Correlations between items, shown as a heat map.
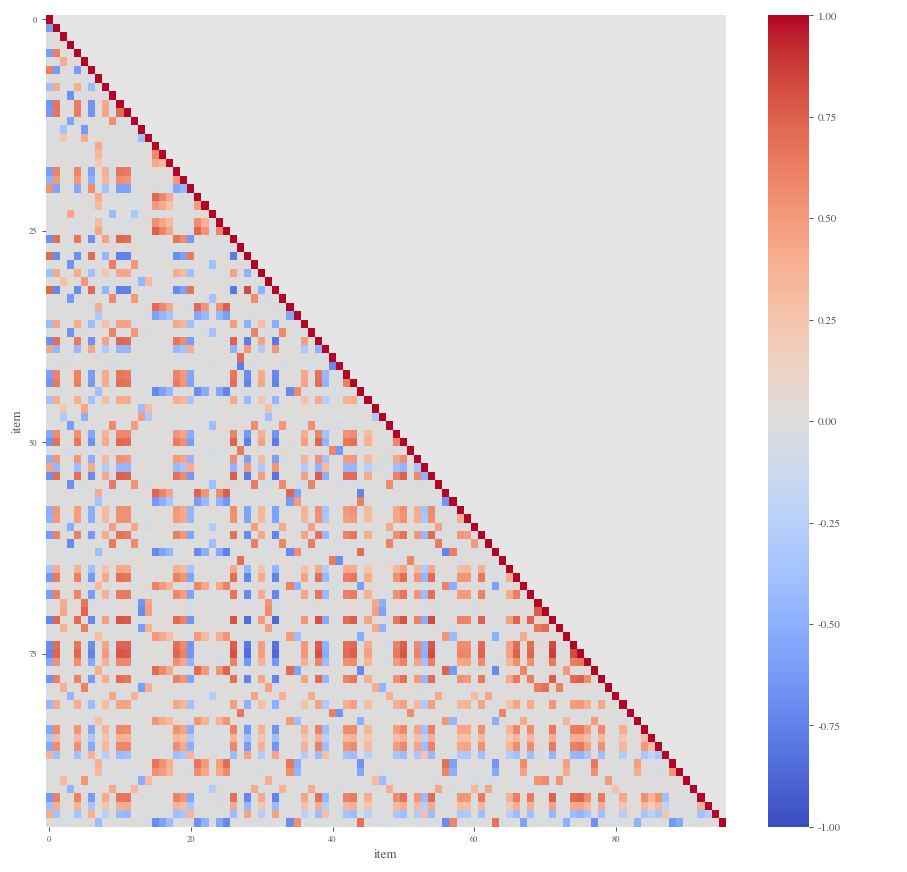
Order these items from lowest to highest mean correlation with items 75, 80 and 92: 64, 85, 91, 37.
64, 91, 37, 85
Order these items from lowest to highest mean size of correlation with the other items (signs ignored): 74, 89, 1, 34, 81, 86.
89, 34, 81, 86, 1, 74
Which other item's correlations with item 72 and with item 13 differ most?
70
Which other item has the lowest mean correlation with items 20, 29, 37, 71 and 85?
3
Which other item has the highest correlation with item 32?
28
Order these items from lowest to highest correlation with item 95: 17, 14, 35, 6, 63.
17, 14, 6, 35, 63
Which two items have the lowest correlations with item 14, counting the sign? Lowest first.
13, 47
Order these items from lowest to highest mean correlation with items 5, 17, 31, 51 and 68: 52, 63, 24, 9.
63, 9, 24, 52
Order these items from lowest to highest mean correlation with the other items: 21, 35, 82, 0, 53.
0, 53, 35, 82, 21
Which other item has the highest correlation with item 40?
27
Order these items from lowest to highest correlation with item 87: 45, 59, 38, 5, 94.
38, 59, 45, 5, 94
